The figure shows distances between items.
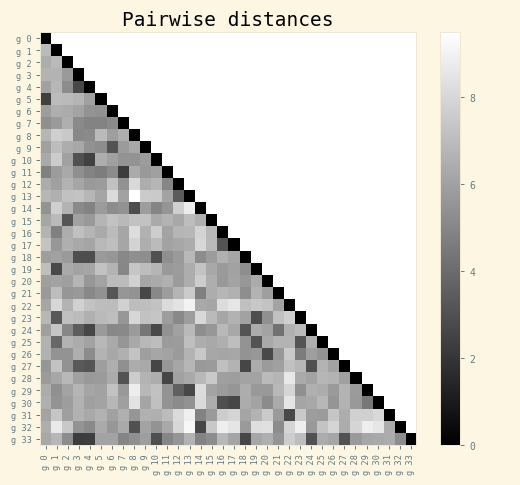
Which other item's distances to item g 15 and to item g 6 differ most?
g 9
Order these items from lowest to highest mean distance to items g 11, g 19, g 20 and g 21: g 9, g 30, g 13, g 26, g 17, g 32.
g 26, g 9, g 30, g 17, g 13, g 32
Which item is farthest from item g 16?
g 32
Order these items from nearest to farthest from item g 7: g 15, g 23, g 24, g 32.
g 24, g 23, g 32, g 15
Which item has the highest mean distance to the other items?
g 22
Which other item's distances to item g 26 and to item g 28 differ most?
g 20
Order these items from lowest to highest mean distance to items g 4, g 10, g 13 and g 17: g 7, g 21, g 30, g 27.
g 27, g 30, g 7, g 21
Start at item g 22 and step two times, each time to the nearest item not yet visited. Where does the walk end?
g 14
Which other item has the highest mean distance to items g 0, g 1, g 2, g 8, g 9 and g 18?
g 13
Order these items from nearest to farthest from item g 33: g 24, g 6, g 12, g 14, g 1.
g 24, g 14, g 12, g 6, g 1
